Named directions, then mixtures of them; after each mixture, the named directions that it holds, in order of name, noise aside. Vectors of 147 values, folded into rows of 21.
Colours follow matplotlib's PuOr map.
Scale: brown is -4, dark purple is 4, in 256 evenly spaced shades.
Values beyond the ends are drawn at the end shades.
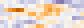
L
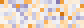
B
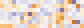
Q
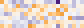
B, L, Q.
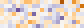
B, L, Q.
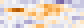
L.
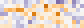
L, Q.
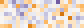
B, Q.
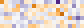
B, L, Q.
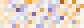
B, L, Q.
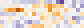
L, Q.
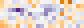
B, L, Q.
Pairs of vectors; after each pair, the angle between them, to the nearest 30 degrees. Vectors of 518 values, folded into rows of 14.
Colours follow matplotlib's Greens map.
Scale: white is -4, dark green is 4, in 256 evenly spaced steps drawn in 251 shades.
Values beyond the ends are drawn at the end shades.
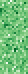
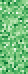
120 degrees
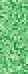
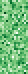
30 degrees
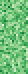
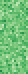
30 degrees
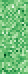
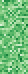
60 degrees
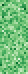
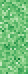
150 degrees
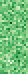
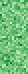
150 degrees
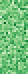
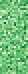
30 degrees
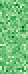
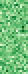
30 degrees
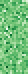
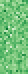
150 degrees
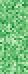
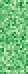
120 degrees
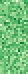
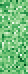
120 degrees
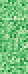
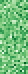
120 degrees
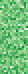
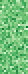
30 degrees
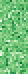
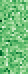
150 degrees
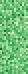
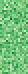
120 degrees
